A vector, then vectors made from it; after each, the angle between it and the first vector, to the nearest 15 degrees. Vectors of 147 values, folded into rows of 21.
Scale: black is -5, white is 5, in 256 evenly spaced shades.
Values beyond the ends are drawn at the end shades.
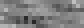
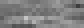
135 degrees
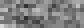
45 degrees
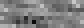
15 degrees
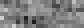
30 degrees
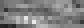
150 degrees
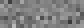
75 degrees
